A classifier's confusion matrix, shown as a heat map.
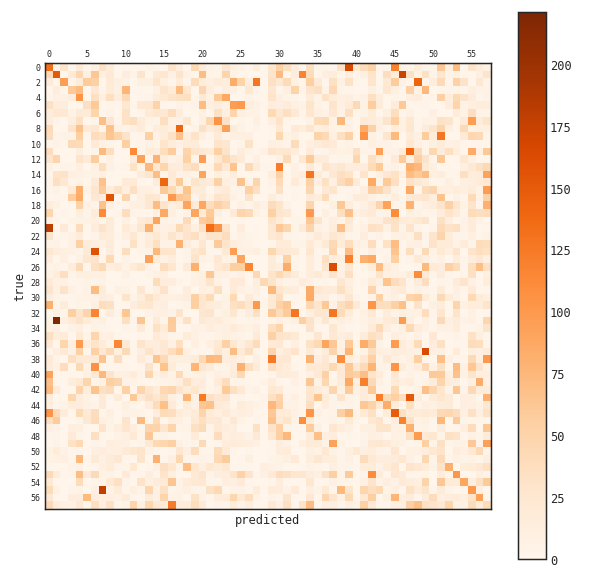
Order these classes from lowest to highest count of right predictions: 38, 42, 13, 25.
42, 13, 25, 38
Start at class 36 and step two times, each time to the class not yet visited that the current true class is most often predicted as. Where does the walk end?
51
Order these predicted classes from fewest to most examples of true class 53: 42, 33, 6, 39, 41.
41, 33, 6, 39, 42
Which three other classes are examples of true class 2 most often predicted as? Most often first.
48, 27, 24
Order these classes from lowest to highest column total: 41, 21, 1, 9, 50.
9, 50, 1, 21, 41
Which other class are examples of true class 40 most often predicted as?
0
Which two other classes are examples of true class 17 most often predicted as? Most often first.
8, 16
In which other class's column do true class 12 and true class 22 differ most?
20
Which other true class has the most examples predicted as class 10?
3
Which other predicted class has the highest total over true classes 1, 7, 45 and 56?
46
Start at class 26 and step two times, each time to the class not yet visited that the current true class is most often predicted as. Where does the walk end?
49
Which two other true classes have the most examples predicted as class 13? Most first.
25, 21
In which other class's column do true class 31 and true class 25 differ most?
27
